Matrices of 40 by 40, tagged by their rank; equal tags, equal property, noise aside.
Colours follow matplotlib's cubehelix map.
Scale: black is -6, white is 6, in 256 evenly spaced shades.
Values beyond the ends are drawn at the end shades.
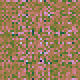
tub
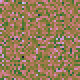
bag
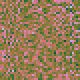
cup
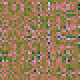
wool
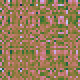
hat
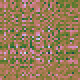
hat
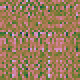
hat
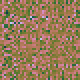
cup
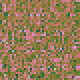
tub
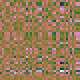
hat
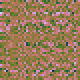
wool
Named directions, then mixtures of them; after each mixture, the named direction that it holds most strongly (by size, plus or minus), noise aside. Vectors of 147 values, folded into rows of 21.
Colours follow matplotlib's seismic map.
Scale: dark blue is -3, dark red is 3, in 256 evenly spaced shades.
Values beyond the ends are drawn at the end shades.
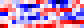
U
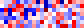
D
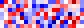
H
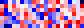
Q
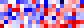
D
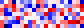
Q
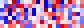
D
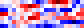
U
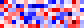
H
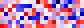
U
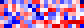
Q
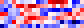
U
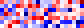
Q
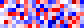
H
